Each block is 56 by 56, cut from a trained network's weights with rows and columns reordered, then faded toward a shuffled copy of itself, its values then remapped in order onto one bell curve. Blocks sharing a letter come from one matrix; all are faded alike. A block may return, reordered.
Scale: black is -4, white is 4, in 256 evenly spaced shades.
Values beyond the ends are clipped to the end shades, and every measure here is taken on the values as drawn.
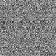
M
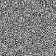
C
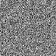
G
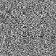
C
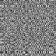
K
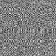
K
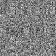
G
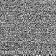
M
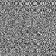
K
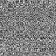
M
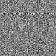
C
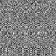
K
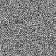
G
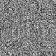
G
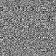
K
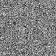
G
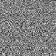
K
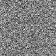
G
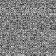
M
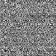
M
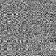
K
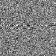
C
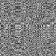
K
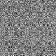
M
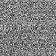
M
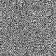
G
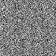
G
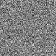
C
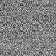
M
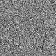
G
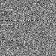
C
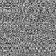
M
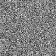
G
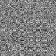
K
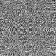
M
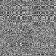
K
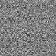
K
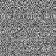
M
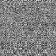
M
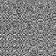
K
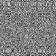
M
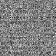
M
